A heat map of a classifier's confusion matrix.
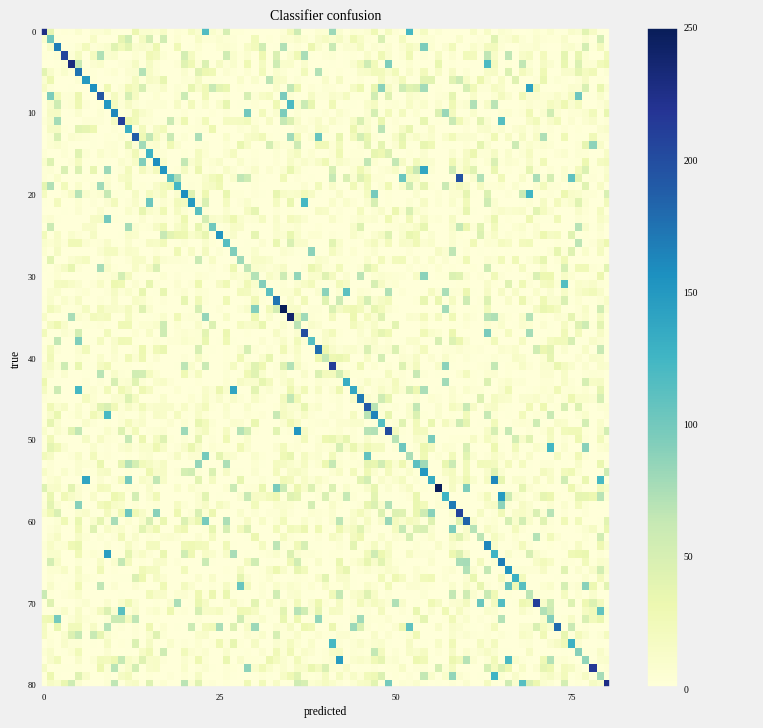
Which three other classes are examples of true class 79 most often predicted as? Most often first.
64, 58, 54
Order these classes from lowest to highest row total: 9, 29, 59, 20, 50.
29, 50, 9, 20, 59
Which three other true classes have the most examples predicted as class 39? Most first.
13, 72, 5
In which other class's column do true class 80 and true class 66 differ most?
68
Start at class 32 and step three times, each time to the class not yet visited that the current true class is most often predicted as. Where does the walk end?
65
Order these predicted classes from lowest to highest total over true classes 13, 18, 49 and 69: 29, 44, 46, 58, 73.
73, 44, 58, 29, 46
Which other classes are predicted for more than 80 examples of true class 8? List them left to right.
1, 34, 76
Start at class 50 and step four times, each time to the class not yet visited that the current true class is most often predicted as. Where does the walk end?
35
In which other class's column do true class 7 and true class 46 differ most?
69
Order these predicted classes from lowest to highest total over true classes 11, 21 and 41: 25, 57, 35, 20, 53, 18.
25, 53, 18, 57, 20, 35
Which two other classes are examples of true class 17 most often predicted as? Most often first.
54, 9
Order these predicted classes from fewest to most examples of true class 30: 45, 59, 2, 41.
2, 41, 59, 45
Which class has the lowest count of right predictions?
74
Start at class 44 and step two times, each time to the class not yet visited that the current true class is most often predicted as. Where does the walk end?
38
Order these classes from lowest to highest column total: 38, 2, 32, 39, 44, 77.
32, 38, 44, 39, 2, 77
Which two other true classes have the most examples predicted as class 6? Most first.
55, 12
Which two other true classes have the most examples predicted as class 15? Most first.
21, 13
